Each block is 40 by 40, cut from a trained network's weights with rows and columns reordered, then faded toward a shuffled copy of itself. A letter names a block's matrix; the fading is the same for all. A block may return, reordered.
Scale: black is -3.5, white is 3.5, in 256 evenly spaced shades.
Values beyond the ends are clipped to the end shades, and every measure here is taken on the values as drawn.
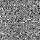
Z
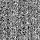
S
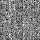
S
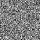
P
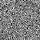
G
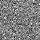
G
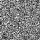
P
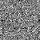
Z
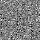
G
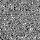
Z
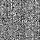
S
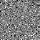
Z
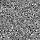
Z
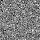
Z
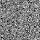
G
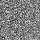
P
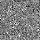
G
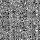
S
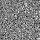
Z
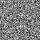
Z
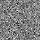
G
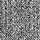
S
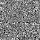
Z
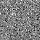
Z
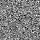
Z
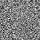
P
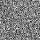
P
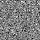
Z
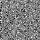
G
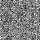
S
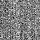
S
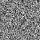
P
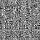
S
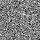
Z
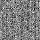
S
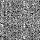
S
